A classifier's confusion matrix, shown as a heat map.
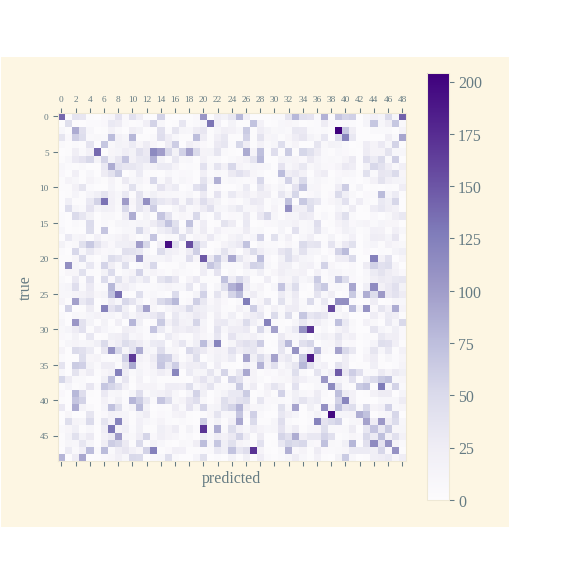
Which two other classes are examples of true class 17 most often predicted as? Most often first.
13, 28
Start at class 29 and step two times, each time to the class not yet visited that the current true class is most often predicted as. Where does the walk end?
39
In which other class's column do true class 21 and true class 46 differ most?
1
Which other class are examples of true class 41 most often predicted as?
37
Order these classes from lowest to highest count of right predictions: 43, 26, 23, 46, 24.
23, 24, 43, 46, 26
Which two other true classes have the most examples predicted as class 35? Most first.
34, 30
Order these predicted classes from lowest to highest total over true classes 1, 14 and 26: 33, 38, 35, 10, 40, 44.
38, 33, 35, 44, 10, 40
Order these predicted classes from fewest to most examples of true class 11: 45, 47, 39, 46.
46, 47, 39, 45
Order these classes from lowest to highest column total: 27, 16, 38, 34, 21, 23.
21, 23, 38, 27, 16, 34
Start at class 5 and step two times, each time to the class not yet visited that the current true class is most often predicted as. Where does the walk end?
32
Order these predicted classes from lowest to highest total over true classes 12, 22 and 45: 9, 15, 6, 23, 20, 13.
23, 15, 13, 20, 9, 6
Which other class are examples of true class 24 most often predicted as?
44
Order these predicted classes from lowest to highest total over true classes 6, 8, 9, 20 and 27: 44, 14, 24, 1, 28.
14, 1, 24, 44, 28
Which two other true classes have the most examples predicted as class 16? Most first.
36, 26
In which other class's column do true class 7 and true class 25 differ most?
8
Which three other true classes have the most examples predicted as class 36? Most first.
43, 33, 23
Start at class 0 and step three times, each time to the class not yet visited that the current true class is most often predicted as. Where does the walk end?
40
